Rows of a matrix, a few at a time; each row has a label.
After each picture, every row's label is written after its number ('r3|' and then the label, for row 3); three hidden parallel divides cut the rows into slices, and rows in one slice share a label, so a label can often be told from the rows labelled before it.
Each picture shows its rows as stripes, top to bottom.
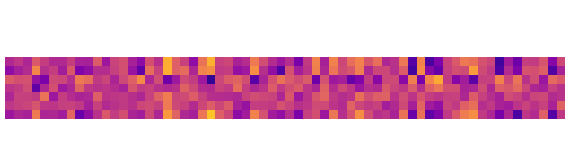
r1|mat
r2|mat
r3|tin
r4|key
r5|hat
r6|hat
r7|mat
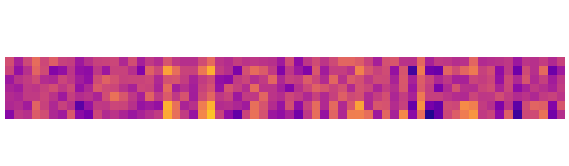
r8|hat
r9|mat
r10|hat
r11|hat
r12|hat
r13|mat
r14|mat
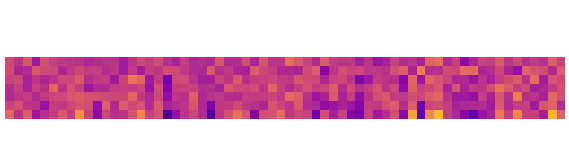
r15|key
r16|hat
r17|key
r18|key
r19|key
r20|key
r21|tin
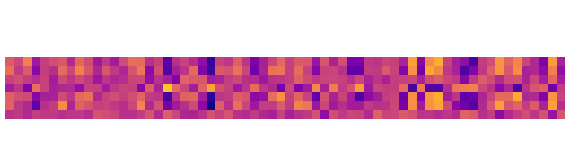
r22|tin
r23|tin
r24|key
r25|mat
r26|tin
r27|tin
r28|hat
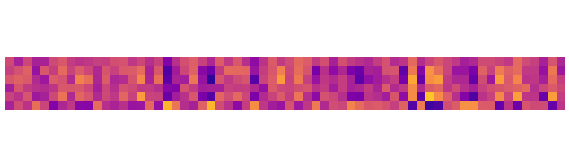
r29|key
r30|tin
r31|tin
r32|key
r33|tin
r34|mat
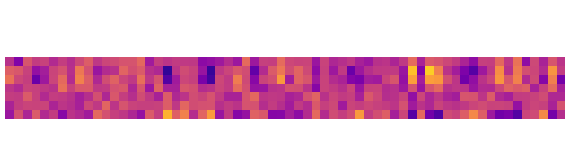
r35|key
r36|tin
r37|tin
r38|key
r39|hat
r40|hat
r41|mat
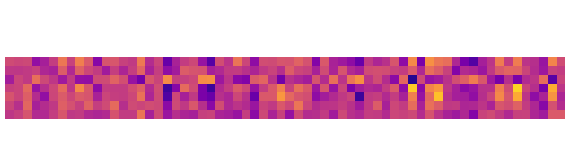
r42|tin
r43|key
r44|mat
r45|tin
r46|tin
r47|key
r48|key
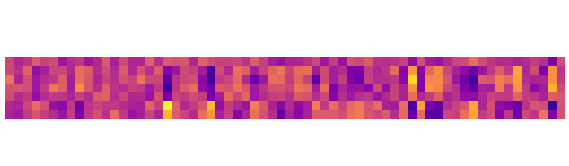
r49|hat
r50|tin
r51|tin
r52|tin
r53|key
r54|mat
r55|mat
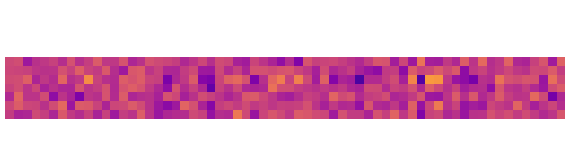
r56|hat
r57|key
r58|tin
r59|key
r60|hat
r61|key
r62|key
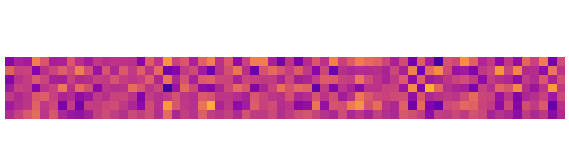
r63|mat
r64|tin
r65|hat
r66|tin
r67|hat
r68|mat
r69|hat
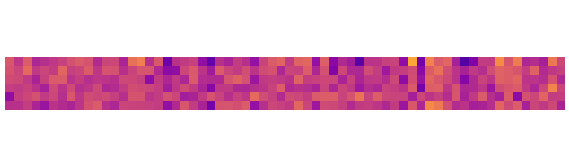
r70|tin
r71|key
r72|key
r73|key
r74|hat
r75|key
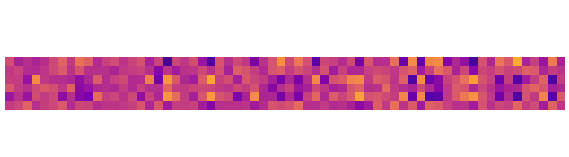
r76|tin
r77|key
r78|mat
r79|hat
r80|mat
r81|key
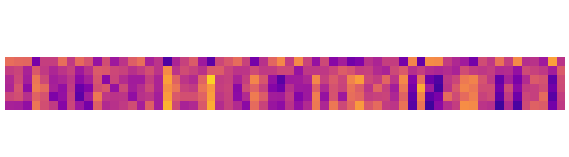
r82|tin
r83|hat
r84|mat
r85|mat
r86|mat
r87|mat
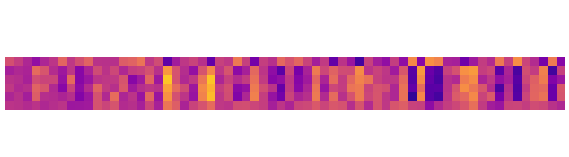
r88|tin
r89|mat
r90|mat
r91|mat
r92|mat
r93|hat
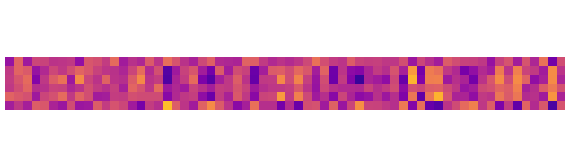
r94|hat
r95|tin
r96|tin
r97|key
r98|tin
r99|mat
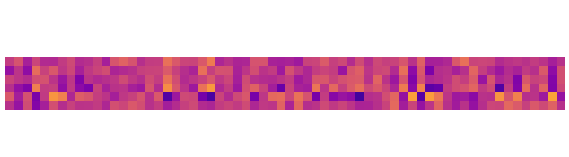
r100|hat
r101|hat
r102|hat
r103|mat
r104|tin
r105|key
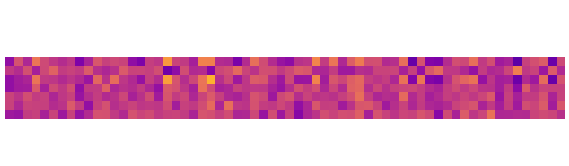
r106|mat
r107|key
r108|mat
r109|hat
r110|hat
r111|hat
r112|hat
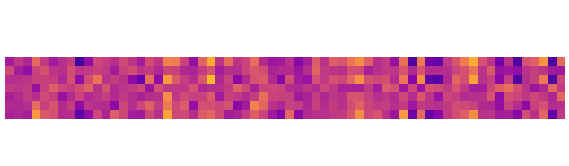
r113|mat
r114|hat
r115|mat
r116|key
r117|hat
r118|hat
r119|mat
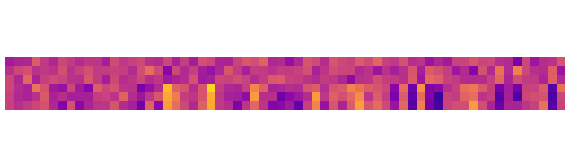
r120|hat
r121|key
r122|key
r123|mat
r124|mat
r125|mat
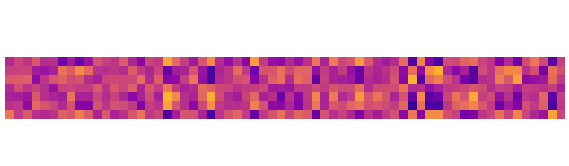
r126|mat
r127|tin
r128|tin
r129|hat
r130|mat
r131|mat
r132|tin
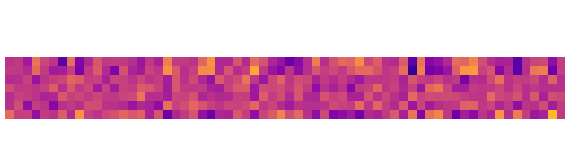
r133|mat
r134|mat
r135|key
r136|key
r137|key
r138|hat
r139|tin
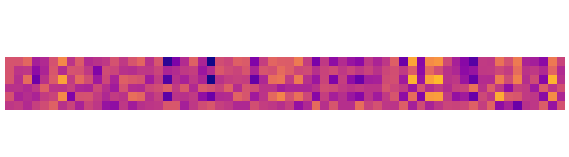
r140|tin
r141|key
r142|tin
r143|hat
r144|tin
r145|hat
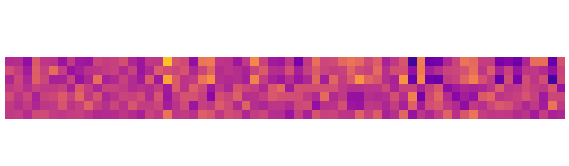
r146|mat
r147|hat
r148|mat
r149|key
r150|key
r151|key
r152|hat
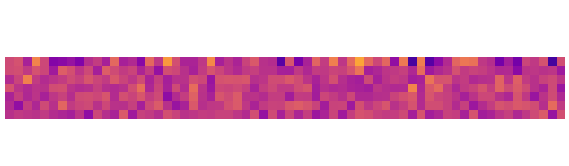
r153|mat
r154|hat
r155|key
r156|key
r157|key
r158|key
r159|hat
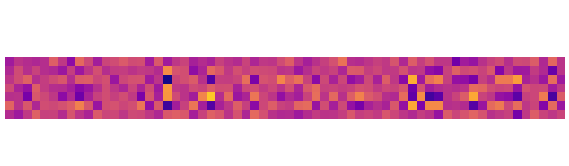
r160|key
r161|hat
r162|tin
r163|hat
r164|mat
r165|tin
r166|hat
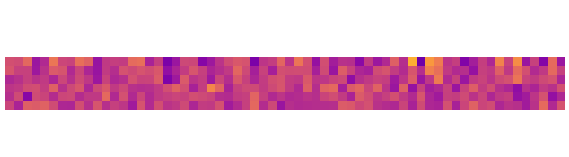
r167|tin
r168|key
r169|key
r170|hat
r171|hat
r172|hat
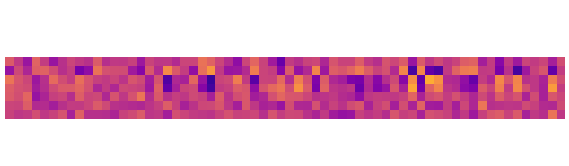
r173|hat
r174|mat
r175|tin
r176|tin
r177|key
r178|hat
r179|key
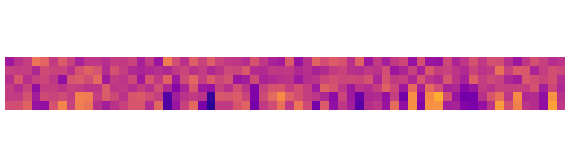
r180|hat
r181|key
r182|hat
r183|key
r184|tin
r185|tin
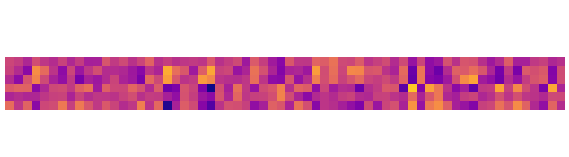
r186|hat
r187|mat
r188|mat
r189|tin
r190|key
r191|tin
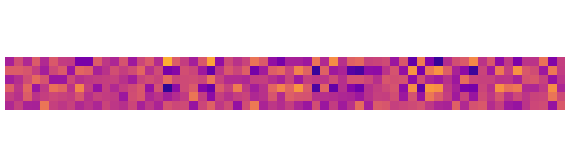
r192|mat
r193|tin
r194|hat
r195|tin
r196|key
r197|hat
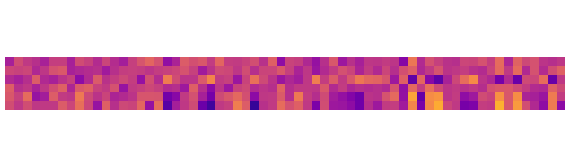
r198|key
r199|key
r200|mat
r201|key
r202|tin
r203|tin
